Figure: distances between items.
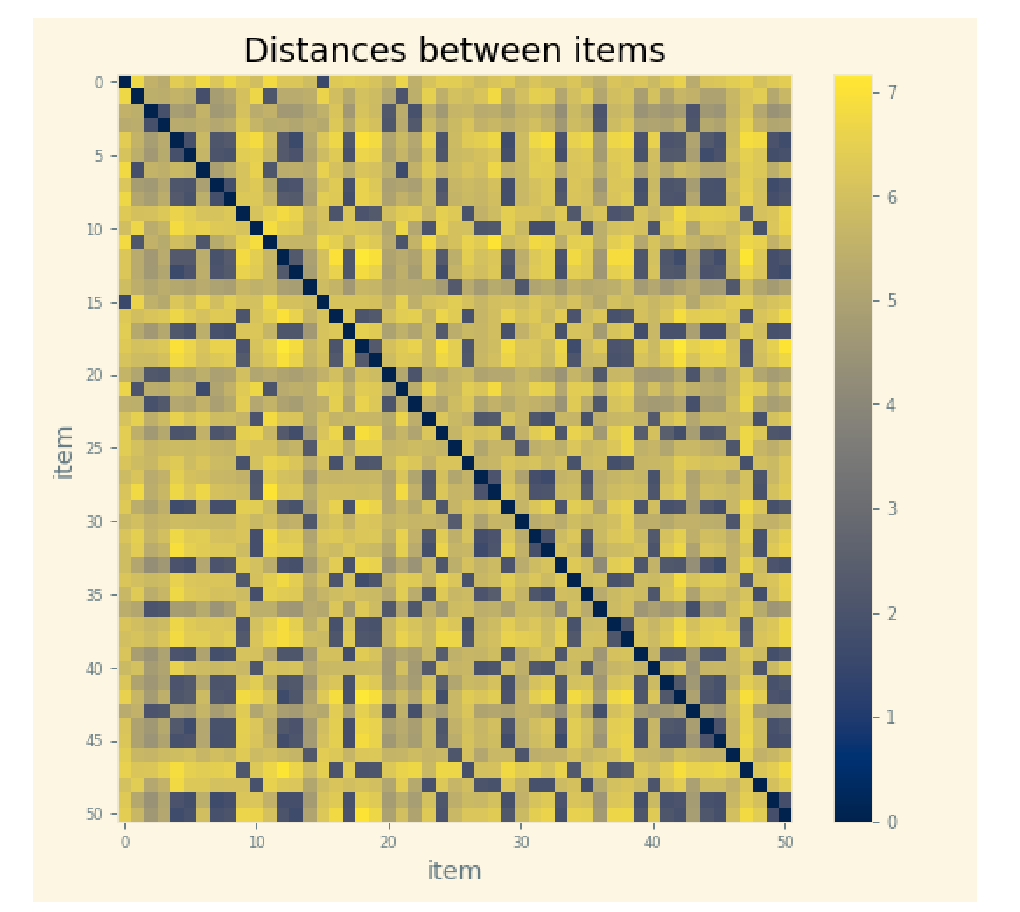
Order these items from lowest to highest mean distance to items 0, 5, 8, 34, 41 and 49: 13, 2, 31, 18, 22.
13, 2, 22, 18, 31
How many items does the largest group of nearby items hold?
17
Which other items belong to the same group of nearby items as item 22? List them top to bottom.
2, 3, 20, 36, 43
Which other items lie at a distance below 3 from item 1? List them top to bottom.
6, 11, 21
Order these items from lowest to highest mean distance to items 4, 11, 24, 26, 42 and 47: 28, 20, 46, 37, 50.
50, 37, 20, 46, 28
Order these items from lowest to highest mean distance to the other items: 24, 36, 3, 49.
49, 24, 36, 3
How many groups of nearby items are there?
7
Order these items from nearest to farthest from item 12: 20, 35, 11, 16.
20, 11, 35, 16
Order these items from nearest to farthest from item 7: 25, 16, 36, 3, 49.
49, 36, 3, 25, 16
